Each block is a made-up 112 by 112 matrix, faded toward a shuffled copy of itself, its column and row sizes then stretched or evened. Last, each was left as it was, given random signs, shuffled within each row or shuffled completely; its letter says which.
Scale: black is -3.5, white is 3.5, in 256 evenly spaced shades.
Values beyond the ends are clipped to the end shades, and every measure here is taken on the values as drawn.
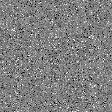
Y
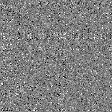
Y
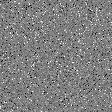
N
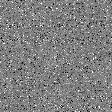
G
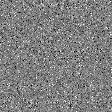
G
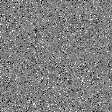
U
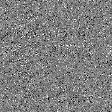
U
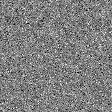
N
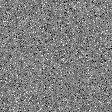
N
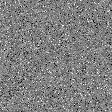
N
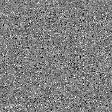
U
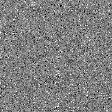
U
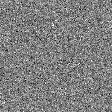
G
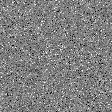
N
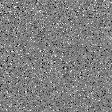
G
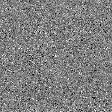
U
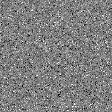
Y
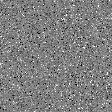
U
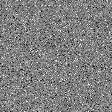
G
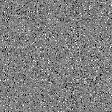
Y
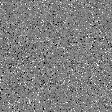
G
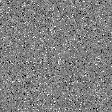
U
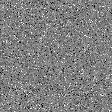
G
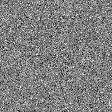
G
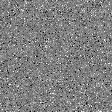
G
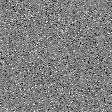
N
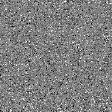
U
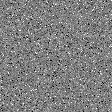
N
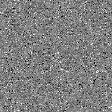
Y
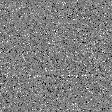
G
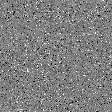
G
